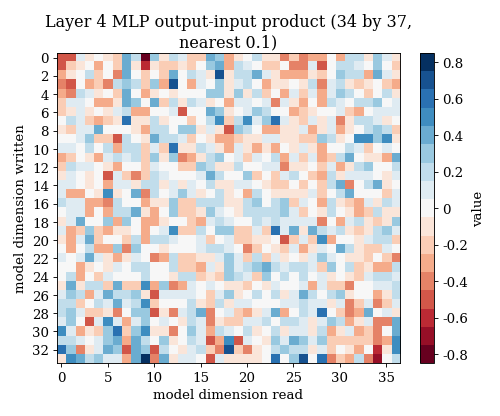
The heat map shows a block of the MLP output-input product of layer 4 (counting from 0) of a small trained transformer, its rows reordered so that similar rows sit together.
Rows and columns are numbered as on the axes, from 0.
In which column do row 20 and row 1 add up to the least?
9
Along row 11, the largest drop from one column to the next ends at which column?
13
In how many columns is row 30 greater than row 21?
15
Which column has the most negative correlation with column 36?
34
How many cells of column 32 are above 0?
11
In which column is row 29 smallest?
3
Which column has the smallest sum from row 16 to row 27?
10
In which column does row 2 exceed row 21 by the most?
7
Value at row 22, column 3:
0.4
